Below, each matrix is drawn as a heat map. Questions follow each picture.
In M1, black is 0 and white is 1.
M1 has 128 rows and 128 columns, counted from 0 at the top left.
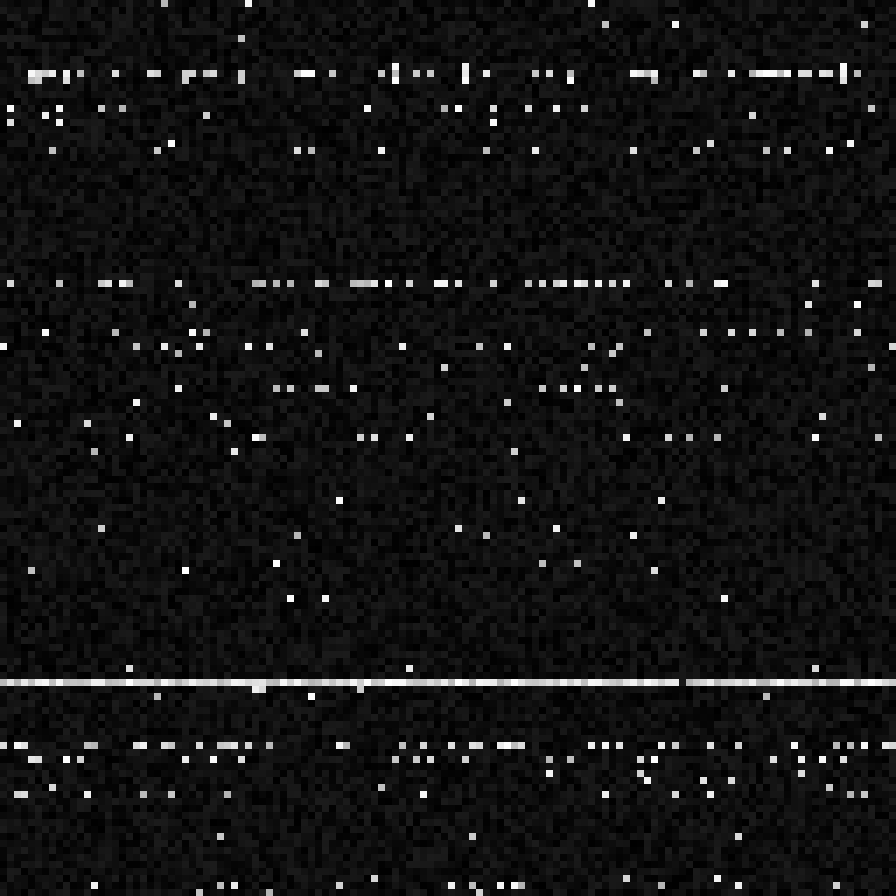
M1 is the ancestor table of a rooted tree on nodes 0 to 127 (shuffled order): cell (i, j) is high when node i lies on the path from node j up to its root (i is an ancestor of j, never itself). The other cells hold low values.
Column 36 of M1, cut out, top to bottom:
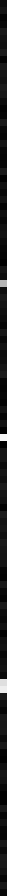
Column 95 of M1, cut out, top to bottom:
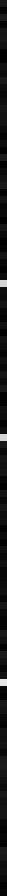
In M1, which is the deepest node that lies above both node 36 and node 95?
62
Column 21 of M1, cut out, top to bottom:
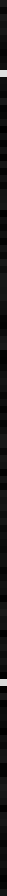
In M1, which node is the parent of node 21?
10
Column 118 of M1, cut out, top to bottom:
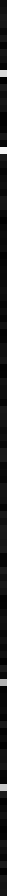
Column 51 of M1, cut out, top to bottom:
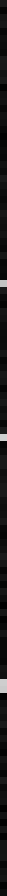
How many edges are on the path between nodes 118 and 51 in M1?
8
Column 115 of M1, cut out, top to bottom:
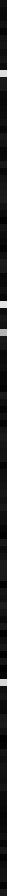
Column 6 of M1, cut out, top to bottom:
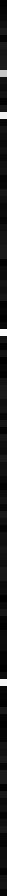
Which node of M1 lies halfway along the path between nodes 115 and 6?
47
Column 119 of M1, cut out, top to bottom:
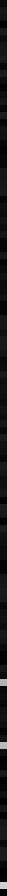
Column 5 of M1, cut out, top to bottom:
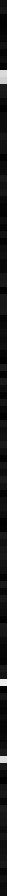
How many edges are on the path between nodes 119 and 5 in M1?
7
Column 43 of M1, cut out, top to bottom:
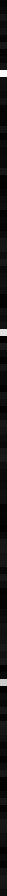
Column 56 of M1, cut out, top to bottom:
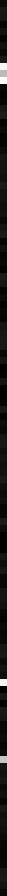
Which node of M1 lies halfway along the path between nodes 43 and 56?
108
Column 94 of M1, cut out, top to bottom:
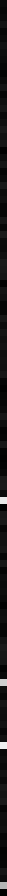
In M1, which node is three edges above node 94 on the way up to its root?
106
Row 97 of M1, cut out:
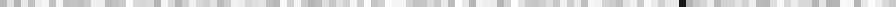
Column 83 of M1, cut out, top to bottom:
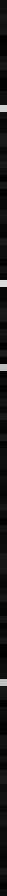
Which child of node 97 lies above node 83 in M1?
40
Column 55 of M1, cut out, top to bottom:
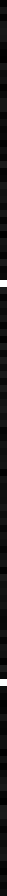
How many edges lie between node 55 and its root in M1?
2
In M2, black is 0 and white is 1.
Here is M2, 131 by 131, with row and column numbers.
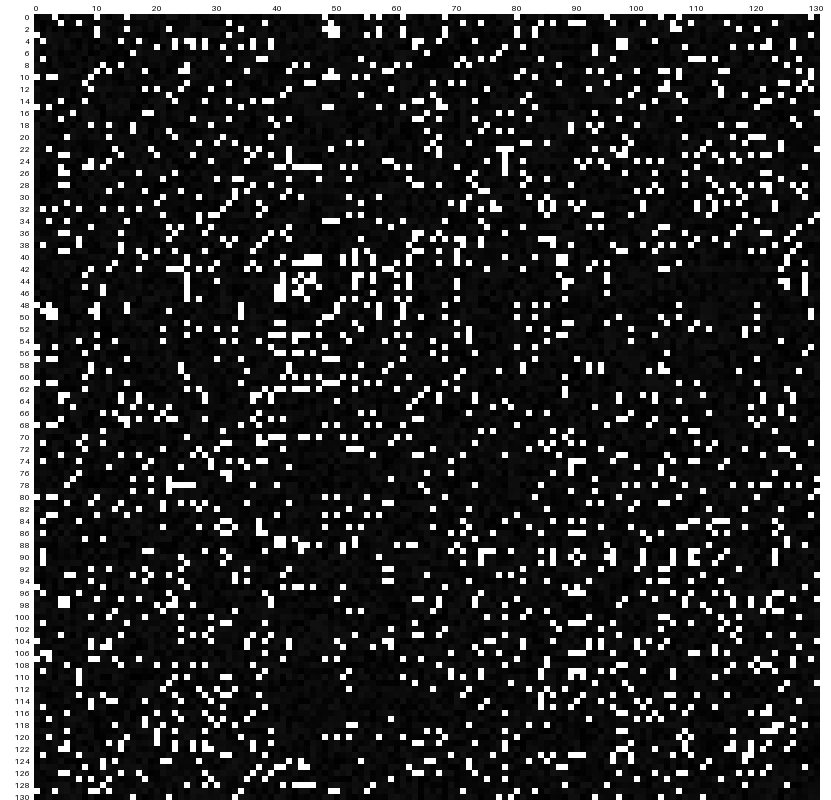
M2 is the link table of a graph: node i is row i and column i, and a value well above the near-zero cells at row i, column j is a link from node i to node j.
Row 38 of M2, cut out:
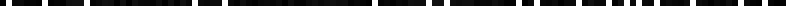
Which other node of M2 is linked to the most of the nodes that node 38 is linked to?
node 1
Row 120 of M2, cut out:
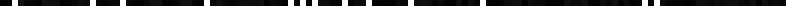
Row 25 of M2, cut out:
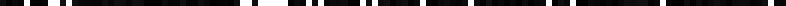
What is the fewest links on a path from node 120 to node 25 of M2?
3
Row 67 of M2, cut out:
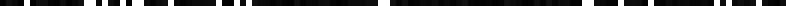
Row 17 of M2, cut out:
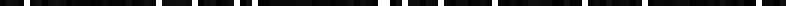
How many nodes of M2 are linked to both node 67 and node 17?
6
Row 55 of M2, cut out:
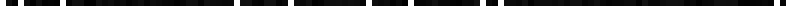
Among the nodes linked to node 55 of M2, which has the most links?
node 39
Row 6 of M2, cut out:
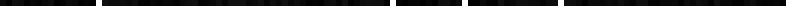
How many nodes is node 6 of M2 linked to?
4
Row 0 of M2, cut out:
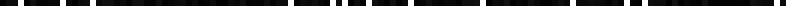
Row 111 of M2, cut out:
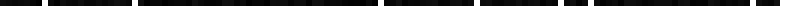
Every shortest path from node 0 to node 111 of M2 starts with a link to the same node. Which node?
node 104
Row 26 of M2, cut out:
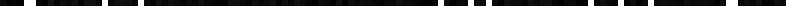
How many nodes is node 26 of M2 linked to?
12
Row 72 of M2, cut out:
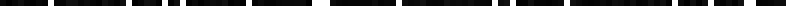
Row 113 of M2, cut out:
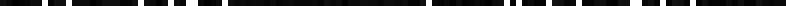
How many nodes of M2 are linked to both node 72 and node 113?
0
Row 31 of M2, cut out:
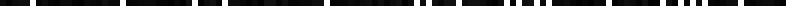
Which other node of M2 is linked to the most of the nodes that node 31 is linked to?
node 86
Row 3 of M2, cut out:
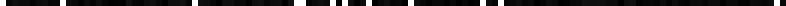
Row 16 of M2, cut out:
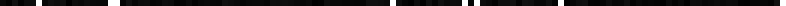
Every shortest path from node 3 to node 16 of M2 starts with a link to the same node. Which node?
node 32
